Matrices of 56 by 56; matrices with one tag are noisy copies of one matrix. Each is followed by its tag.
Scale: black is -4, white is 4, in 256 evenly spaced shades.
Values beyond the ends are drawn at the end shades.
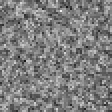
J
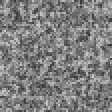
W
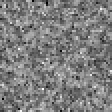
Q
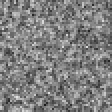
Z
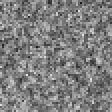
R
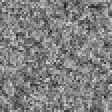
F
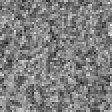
R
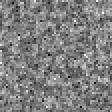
W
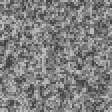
R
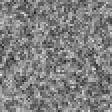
R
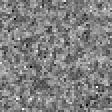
W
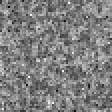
W
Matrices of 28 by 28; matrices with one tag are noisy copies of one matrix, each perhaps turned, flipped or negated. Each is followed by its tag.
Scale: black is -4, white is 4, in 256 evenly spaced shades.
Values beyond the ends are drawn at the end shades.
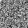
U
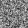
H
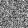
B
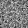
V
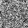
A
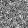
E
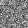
E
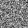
E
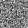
V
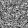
H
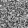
A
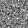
H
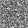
V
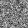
E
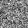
H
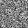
U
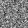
H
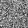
B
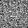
V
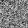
E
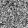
A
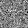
B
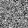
E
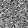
B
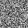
H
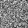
B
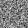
H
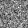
A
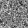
A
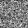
A
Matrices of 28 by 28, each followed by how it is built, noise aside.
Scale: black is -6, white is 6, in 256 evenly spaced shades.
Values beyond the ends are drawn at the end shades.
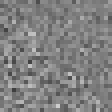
lower triangular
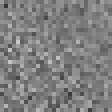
lower triangular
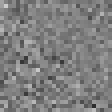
lower triangular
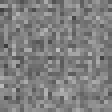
blocks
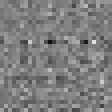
low rank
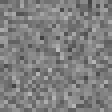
noise
